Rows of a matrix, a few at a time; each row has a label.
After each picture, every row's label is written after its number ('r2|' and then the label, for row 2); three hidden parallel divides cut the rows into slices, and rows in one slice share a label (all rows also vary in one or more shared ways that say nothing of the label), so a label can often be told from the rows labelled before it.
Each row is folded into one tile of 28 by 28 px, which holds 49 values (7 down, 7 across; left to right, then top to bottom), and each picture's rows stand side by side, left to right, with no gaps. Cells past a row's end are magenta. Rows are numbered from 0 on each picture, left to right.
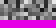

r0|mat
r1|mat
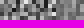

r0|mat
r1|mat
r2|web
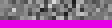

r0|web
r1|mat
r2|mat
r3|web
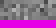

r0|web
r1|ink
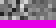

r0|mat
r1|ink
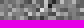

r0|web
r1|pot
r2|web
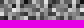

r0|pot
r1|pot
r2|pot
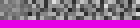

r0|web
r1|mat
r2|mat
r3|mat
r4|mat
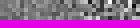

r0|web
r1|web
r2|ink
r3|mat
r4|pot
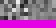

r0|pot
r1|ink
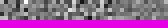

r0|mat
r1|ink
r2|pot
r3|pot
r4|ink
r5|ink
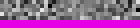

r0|pot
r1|pot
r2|web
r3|ink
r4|mat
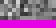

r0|pot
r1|ink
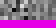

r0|mat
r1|web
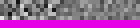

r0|mat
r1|mat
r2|ink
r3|ink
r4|web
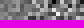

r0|web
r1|pot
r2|pot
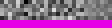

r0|pot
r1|pot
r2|mat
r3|web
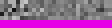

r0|mat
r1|web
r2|ink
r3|ink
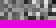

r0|web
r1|pot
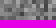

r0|web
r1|ink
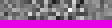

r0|web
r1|pot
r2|pot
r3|ink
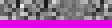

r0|mat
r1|mat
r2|ink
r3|mat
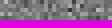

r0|web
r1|web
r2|ink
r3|web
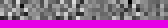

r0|pot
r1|web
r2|pot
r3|ink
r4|mat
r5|ink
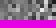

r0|web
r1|pot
